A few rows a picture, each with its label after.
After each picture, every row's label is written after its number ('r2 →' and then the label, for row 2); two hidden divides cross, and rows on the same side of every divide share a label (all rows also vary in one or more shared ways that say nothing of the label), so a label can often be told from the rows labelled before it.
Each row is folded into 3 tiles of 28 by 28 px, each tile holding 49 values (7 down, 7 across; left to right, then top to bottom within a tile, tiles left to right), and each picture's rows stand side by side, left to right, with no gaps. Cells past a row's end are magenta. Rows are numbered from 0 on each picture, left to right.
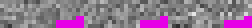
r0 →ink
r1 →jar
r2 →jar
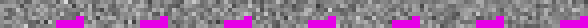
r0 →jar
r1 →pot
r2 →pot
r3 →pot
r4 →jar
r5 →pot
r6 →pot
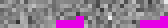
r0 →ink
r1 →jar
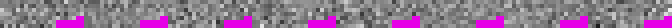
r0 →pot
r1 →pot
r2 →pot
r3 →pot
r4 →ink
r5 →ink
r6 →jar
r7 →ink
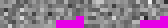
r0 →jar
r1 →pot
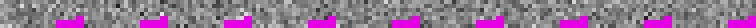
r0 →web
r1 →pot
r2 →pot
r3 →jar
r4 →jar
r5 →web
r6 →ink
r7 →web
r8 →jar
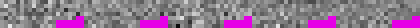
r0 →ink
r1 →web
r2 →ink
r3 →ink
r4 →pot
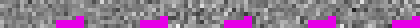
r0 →jar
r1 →web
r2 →ink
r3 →web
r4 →web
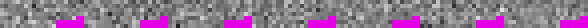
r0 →pot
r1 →pot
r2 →ink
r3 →jar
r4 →ink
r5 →web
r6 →jar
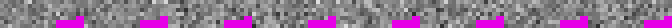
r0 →web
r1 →ink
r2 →pot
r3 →web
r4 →web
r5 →web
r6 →web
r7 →ink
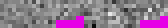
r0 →web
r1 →ink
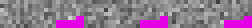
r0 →pot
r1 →ink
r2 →web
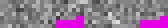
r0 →web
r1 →pot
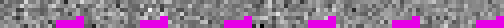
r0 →web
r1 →ink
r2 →pot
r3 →web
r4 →pot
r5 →ink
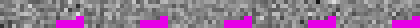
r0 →ink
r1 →ink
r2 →web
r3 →ink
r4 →web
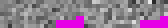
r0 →ink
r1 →pot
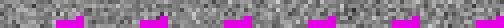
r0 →jar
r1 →ink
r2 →jar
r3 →web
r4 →jar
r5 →web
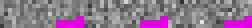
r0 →web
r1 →web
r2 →jar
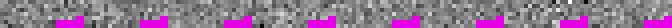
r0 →ink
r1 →ink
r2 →pot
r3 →jar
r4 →ink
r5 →web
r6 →pot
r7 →ink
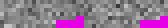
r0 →web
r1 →jar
